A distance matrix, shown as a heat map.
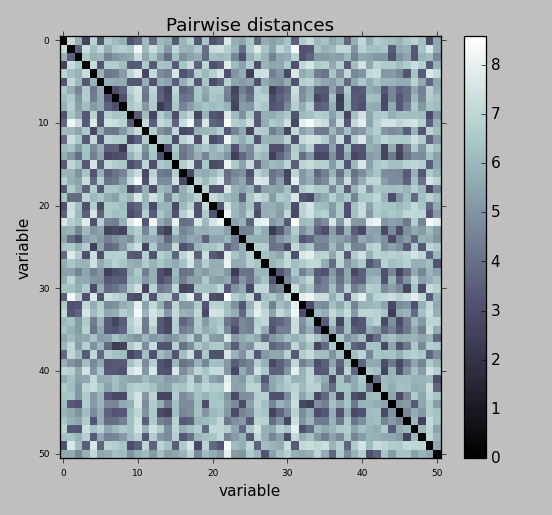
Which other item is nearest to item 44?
33
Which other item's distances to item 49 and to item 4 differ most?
22
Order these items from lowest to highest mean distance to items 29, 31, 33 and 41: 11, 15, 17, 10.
15, 10, 11, 17
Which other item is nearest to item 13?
8
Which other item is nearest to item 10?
31
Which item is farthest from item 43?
10
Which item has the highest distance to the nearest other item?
42
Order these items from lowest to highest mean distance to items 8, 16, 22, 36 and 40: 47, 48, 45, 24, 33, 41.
45, 48, 24, 41, 47, 33
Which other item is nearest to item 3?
0
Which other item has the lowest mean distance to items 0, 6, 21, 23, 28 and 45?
14
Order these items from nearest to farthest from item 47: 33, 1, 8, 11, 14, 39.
1, 33, 14, 39, 11, 8
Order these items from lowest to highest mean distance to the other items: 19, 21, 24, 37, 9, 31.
24, 37, 9, 21, 19, 31
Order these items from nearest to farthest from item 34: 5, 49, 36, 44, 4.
4, 44, 5, 36, 49
